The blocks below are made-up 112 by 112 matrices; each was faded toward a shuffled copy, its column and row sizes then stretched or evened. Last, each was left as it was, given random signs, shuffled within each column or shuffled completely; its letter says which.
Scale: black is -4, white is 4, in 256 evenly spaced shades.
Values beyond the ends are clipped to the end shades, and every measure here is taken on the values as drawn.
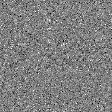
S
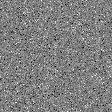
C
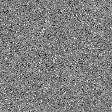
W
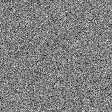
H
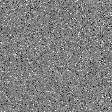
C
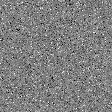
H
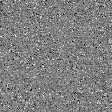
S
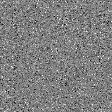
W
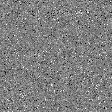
S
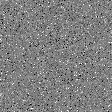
H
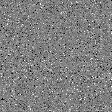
S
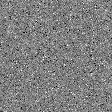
H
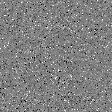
W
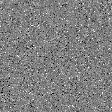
S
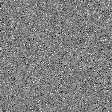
C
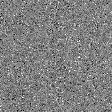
S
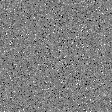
C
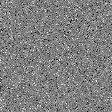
C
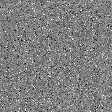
C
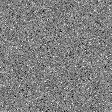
H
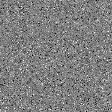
W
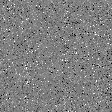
C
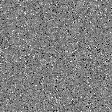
W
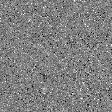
S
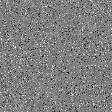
W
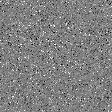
W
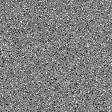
H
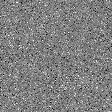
H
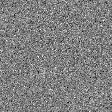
W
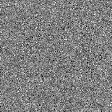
S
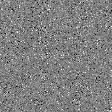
S
